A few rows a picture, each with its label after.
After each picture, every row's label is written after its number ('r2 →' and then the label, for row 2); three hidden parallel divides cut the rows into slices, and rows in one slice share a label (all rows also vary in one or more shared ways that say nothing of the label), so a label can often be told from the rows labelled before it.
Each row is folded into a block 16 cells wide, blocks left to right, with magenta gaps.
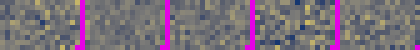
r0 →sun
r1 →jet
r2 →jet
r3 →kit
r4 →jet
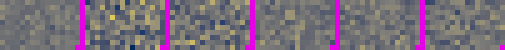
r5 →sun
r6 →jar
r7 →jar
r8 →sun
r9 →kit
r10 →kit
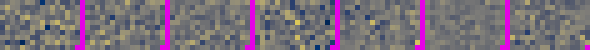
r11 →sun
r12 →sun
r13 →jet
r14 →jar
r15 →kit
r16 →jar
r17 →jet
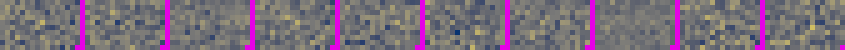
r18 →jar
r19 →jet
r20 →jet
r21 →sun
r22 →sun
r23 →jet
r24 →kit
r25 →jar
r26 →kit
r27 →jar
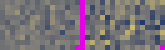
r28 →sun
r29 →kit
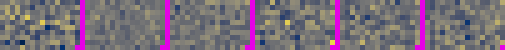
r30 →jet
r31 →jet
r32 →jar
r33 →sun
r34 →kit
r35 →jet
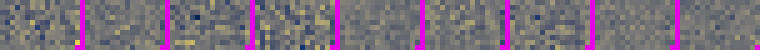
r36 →kit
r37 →sun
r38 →sun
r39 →jar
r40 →jar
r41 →jet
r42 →jar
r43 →sun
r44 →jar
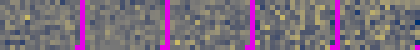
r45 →jet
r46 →sun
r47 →sun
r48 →jar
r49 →sun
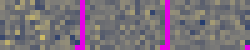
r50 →kit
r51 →jet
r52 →jet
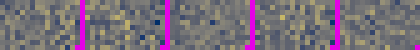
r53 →jet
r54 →kit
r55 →kit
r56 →jar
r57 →jet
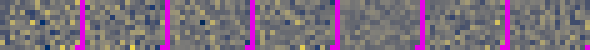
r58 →kit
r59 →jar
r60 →jet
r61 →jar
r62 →sun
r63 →jar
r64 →kit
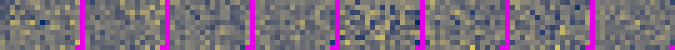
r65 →kit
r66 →jar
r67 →sun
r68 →jet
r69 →jar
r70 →jet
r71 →jet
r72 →jar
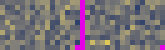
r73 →jet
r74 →jar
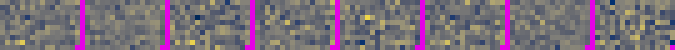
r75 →sun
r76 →jar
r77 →jar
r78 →kit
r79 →jar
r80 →jar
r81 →kit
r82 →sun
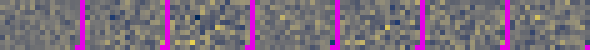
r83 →kit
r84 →jet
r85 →jar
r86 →jar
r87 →jet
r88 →jet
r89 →jar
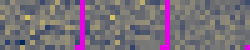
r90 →sun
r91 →kit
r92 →sun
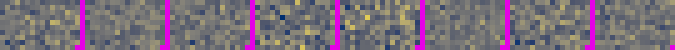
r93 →sun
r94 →sun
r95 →kit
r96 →jet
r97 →jet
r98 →jar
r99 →kit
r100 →sun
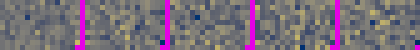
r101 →sun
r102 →sun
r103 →sun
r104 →kit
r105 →jar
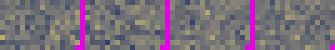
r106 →jet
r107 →sun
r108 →kit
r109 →kit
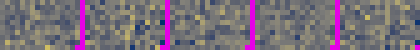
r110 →kit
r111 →sun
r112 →sun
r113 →jet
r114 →sun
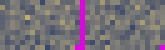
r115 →sun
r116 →jar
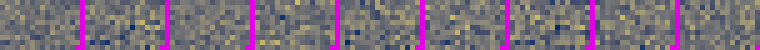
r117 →jet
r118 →sun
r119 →kit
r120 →sun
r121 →jet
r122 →kit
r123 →jet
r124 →sun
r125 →jet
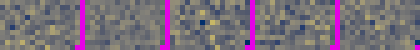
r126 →jar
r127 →jet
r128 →jet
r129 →jet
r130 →sun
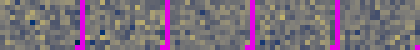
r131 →jet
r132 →jar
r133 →sun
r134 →jet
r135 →jet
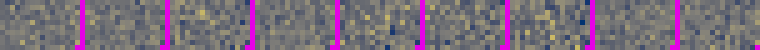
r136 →sun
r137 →jet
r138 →jar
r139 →kit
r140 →kit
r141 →kit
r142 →kit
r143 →jar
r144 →jar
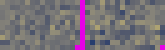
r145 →jet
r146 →jet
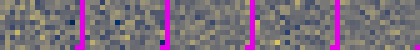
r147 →kit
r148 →jar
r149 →sun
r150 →jet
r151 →jar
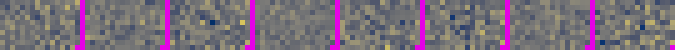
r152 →jar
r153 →jar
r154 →kit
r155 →sun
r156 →jet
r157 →jar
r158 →sun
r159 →kit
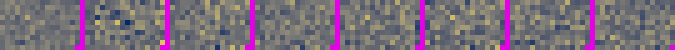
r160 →jar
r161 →kit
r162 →kit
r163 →kit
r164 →jet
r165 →sun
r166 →jar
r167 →jet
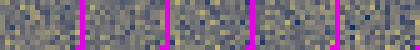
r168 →kit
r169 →sun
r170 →jet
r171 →sun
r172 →kit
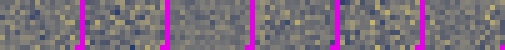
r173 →jet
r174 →kit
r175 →sun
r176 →jet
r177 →sun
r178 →jet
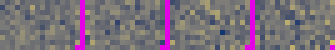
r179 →sun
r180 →jet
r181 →kit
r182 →jar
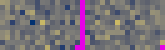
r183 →jet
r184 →kit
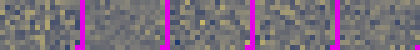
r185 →jet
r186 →jar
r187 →kit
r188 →jar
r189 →sun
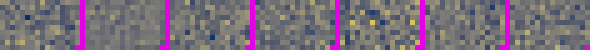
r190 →sun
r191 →jar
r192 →jet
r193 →jar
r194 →kit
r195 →kit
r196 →sun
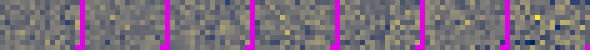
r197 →kit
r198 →sun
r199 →sun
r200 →kit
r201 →jar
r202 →jet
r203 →sun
